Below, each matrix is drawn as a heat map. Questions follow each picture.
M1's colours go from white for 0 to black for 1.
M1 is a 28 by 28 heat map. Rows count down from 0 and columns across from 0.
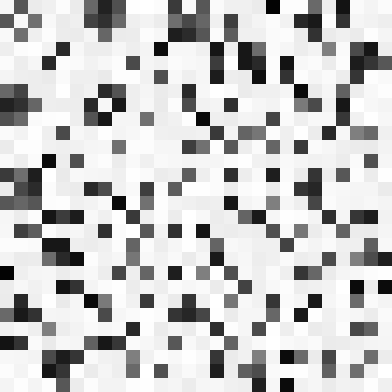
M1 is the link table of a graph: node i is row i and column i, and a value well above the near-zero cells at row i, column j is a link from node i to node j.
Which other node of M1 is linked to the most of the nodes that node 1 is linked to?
node 7
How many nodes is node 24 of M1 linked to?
7
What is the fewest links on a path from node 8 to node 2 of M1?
2
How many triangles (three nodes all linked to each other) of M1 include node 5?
4
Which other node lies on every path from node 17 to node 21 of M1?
node 25
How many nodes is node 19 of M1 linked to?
8
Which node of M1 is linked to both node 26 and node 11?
node 3
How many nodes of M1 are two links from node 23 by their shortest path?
7
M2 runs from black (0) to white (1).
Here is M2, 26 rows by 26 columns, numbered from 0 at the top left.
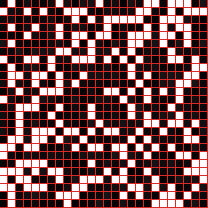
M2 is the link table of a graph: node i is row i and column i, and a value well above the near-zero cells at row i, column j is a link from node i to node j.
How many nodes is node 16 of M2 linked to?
12
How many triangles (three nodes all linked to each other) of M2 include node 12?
5
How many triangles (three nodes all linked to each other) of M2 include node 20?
7
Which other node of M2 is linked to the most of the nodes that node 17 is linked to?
node 9
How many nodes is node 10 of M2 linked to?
7
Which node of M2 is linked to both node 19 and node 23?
node 0
